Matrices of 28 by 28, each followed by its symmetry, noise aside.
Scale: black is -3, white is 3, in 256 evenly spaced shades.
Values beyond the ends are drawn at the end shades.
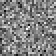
symmetric across the other diagonal.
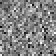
symmetric.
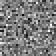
same after a half turn.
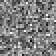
symmetric.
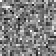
symmetric.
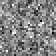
same after a half turn.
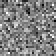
no symmetry.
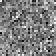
symmetric.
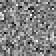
symmetric across the other diagonal.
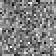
same after a half turn.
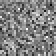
symmetric across the other diagonal.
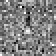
mirrored left to right.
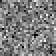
symmetric.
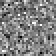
no symmetry.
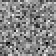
mirrored left to right.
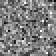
symmetric across the other diagonal.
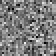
no symmetry.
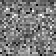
mirrored left to right.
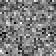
mirrored left to right.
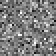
same after a half turn.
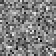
symmetric.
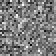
symmetric.
